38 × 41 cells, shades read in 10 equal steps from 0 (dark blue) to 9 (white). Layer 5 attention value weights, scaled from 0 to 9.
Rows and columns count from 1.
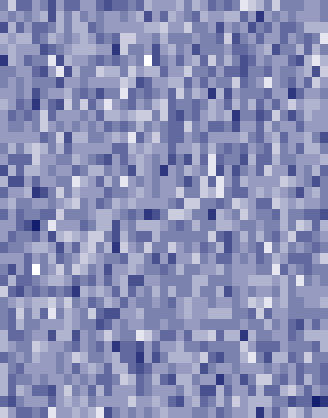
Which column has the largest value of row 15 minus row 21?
5
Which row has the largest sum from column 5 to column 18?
25
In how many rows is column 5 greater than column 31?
15
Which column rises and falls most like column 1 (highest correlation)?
37
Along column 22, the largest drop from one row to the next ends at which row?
24
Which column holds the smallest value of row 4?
30
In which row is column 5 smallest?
21
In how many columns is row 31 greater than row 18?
17
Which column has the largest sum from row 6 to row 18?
35
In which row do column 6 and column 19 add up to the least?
20
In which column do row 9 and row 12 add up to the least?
27
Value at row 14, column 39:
6
